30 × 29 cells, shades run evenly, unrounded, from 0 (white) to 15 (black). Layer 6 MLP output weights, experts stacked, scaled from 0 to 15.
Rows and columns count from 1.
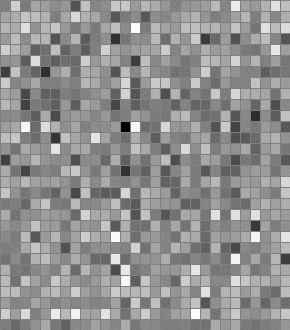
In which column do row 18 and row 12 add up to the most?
24
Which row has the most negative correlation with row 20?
12
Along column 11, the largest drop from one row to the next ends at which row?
29
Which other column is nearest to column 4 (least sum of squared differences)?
16
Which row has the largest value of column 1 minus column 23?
7
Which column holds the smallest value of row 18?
13
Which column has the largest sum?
18
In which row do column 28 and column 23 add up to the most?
10
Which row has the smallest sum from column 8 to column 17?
27
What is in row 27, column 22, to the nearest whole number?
8
